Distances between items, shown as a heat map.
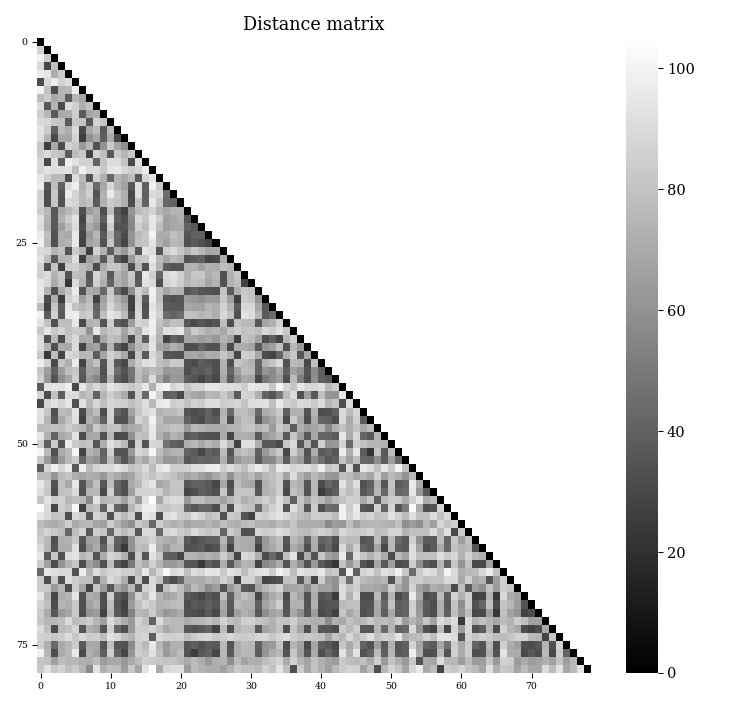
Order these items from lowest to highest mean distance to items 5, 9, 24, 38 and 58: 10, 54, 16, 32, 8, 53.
54, 32, 8, 10, 53, 16
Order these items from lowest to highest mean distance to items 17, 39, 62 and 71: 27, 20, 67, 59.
27, 67, 20, 59
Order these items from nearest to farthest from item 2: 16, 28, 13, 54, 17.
54, 13, 17, 28, 16
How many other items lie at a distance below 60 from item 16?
3
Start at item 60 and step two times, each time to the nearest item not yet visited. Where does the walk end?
74
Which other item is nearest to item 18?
37
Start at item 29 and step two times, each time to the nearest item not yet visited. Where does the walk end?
4
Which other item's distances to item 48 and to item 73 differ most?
58
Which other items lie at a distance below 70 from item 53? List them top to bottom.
0, 5, 43, 45, 60, 66
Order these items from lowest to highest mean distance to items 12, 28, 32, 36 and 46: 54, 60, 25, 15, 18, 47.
25, 47, 18, 15, 60, 54
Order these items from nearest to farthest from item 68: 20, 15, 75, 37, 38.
38, 75, 37, 20, 15
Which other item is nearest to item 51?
47
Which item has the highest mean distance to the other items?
16
